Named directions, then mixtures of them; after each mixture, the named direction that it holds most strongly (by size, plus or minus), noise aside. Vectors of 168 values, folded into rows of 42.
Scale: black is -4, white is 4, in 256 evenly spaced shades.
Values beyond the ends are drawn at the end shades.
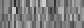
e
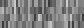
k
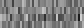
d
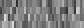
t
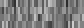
k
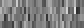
t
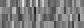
e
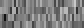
t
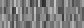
e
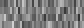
d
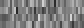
e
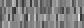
d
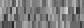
t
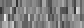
t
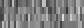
t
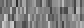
t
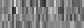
e
